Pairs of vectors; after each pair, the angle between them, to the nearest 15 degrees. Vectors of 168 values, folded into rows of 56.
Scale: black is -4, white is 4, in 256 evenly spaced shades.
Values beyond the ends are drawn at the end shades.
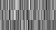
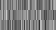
75 degrees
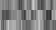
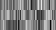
135 degrees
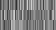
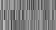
135 degrees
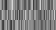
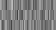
45 degrees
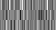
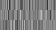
135 degrees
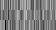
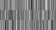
60 degrees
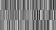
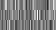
135 degrees
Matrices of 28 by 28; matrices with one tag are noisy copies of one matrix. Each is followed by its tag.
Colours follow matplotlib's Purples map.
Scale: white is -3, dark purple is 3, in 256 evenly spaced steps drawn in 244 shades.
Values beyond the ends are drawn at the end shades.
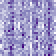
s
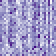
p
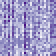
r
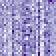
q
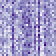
q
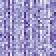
r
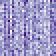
r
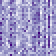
p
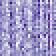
p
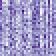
p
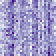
s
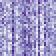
q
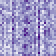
q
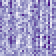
p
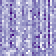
p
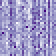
p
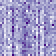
q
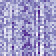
q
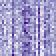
q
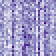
q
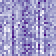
q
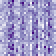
s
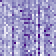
q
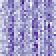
s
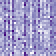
r
